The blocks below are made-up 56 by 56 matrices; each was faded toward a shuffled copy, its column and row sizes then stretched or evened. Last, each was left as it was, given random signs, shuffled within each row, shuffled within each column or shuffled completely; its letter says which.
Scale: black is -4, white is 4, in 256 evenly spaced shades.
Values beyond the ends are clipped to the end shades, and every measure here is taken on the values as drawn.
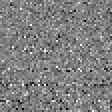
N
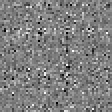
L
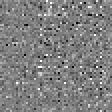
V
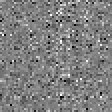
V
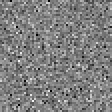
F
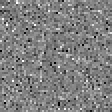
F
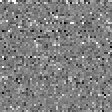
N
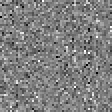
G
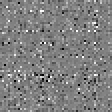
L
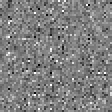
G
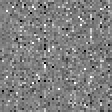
G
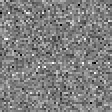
N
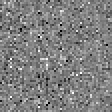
G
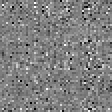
V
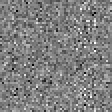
G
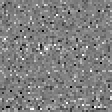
N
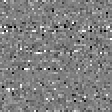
N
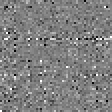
V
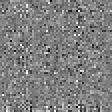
V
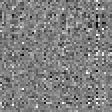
V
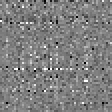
V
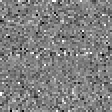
N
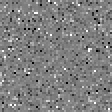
F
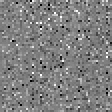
G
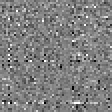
V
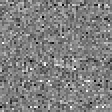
N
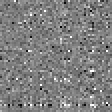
V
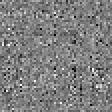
L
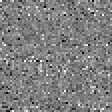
N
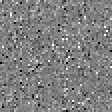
G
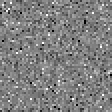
F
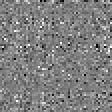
L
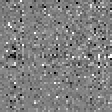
V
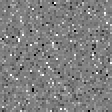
F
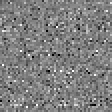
N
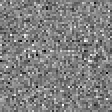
N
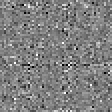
V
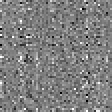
V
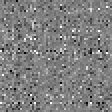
L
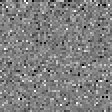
N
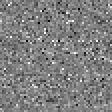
N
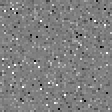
F
